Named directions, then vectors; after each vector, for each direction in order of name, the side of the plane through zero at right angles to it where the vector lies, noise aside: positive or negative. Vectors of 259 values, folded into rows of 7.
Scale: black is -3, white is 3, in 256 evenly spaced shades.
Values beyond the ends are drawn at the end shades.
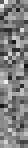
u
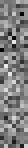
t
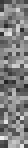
negative, negative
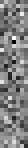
negative, positive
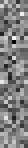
negative, positive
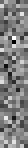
negative, positive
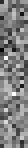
positive, positive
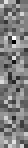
negative, positive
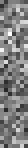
negative, negative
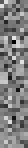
negative, positive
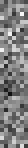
negative, negative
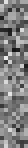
positive, positive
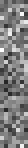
negative, negative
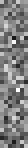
positive, negative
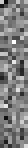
positive, negative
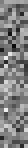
positive, positive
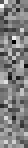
negative, positive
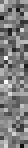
positive, positive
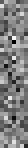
negative, positive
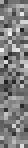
negative, negative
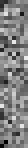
positive, negative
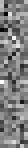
negative, positive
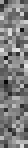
negative, negative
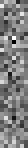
negative, positive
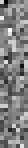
negative, negative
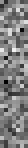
negative, negative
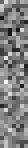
positive, positive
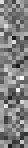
positive, negative
